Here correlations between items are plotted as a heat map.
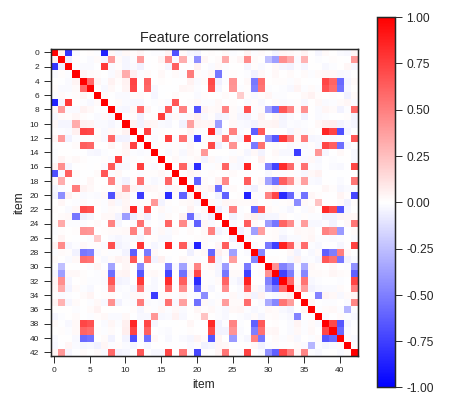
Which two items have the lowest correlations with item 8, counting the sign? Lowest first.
20, 31
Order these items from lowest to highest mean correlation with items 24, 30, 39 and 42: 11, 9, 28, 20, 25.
20, 28, 9, 25, 11
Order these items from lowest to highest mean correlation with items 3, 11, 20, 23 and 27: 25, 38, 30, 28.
28, 30, 25, 38
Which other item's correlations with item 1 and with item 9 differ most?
15
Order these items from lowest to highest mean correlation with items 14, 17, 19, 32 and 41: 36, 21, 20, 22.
20, 36, 22, 21
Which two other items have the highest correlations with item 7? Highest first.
2, 17
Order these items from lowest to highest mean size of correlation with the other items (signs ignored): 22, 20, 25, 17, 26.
26, 17, 25, 22, 20
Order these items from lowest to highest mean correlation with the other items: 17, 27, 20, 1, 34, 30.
20, 30, 34, 17, 1, 27
